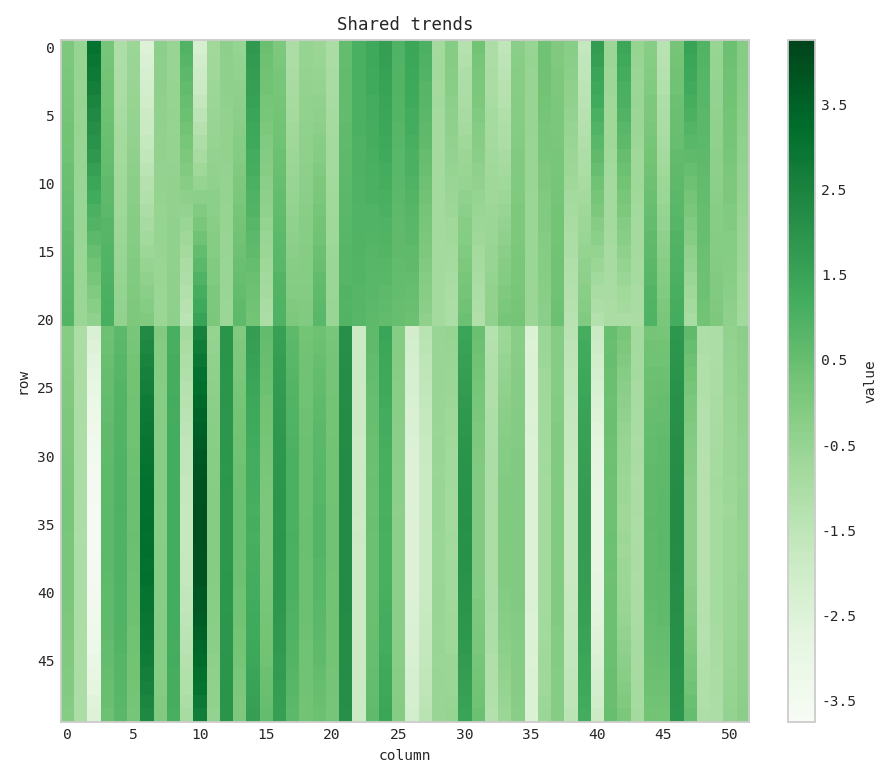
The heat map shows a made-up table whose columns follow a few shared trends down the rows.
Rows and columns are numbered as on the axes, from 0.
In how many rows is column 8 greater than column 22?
29
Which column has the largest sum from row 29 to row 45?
10
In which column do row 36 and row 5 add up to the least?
35
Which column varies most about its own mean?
2
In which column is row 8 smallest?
6
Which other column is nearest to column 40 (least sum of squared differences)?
26
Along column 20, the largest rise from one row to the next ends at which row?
21
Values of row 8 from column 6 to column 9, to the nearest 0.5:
-1.5 -0.5 -0.5 0
